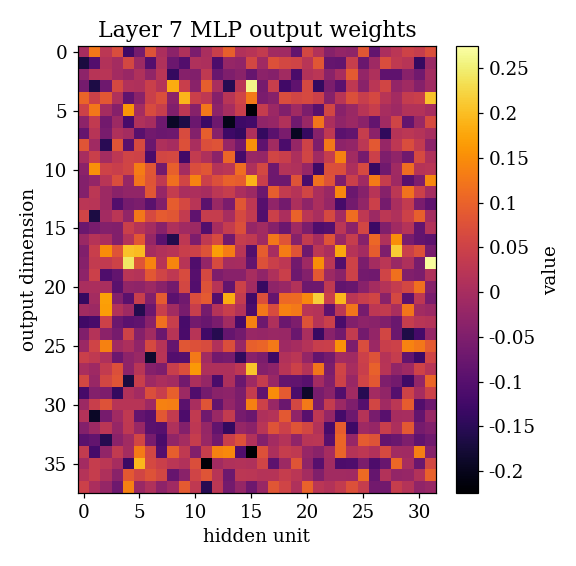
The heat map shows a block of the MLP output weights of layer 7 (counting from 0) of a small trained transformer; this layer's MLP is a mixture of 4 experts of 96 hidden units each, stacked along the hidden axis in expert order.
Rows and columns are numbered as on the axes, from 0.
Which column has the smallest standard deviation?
27
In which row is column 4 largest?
18
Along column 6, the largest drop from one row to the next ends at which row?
26
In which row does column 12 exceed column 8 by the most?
16
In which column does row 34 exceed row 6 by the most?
13
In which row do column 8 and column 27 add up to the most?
3
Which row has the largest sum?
17
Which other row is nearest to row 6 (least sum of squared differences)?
2
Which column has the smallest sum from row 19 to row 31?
12
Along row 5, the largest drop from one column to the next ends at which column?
15
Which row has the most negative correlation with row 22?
8
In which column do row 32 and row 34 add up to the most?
23
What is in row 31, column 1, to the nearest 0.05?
-0.2
